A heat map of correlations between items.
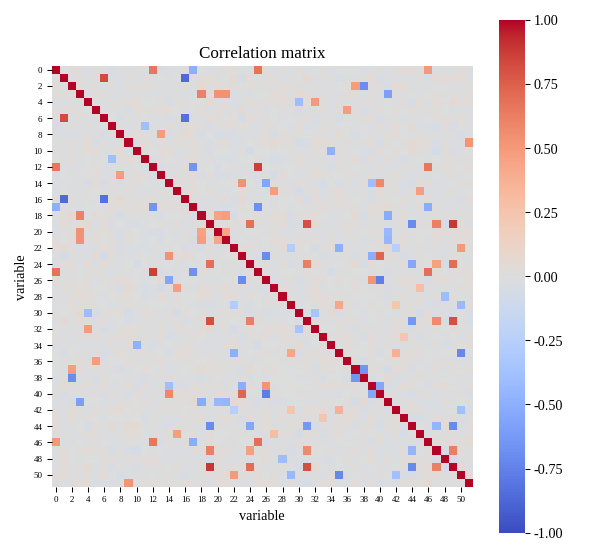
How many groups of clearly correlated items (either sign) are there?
16
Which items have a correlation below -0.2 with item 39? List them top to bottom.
14, 23, 40
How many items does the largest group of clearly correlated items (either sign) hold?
6
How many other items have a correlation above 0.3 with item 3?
3
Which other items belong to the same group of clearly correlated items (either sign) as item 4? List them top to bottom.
30, 32
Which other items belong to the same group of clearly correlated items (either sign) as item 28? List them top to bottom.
48
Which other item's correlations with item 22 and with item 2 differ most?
38
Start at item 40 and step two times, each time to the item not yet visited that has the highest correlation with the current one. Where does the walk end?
14
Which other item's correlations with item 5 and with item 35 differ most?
50
